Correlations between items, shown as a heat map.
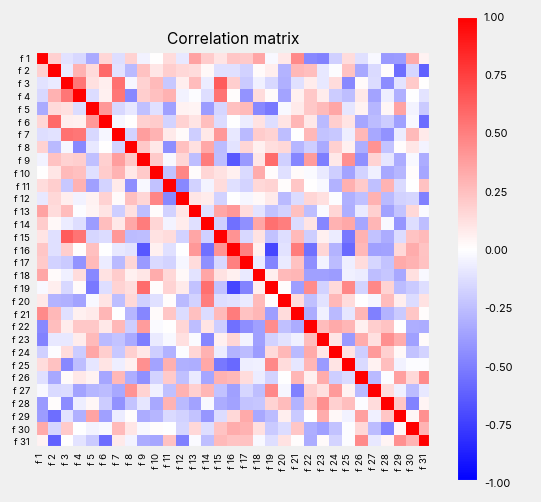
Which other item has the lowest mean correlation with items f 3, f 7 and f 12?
f 28
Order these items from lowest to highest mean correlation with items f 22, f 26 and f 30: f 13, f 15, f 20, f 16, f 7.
f 20, f 13, f 16, f 15, f 7
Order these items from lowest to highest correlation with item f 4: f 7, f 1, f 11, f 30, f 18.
f 1, f 30, f 18, f 11, f 7
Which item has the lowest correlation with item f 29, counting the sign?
f 2
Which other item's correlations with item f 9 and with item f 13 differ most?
f 16
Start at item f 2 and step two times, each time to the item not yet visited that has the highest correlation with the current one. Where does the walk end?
f 5
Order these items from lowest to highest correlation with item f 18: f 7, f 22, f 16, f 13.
f 22, f 13, f 16, f 7
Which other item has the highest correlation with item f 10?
f 12
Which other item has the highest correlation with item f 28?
f 23
